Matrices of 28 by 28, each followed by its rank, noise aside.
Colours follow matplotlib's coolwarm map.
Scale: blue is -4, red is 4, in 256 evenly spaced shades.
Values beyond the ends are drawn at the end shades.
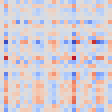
two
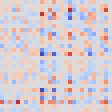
three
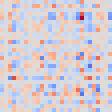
three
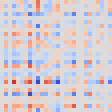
two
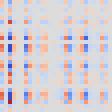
one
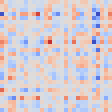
three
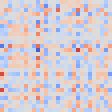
three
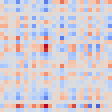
two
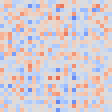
six
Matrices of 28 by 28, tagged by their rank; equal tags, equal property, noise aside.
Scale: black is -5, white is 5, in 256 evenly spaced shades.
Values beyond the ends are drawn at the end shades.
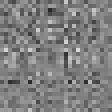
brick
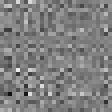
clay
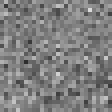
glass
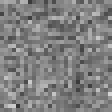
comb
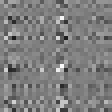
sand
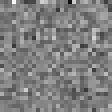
comb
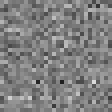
comb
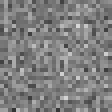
glass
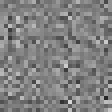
brick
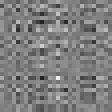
sand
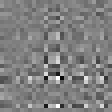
sand
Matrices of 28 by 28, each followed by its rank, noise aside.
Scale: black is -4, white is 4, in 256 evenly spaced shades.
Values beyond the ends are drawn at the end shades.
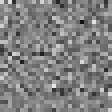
six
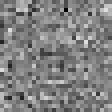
seven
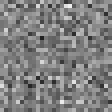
five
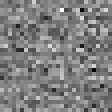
six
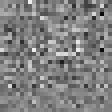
six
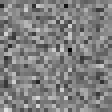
six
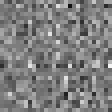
four
